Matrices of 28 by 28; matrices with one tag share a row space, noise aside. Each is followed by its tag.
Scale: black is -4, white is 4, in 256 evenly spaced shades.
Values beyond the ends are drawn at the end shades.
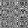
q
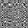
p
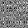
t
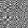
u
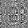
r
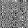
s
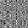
u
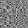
u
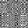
q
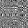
s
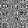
q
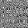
t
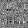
t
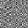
u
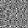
u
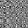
u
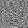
s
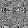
p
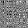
t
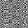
p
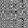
s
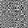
r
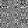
q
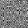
t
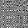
t
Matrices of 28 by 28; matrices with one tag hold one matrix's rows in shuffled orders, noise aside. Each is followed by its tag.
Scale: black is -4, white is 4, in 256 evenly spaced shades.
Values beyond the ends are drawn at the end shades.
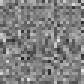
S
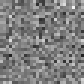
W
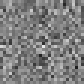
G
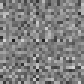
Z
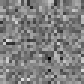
S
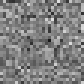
S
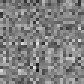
Z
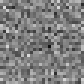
S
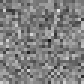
S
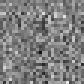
G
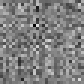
Z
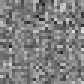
W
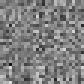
W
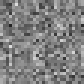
W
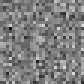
W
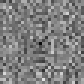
G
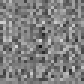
G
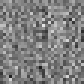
G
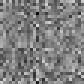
Z
